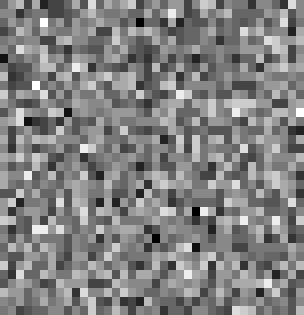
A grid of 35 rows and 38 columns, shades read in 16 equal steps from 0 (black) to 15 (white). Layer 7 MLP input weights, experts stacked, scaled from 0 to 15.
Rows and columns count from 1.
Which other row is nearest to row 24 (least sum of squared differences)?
29
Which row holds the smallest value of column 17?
7
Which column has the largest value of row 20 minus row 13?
9
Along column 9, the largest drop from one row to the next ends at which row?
6
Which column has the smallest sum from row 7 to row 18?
19
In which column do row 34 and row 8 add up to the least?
16
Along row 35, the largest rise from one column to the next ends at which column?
30
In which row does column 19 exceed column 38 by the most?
22
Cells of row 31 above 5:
32
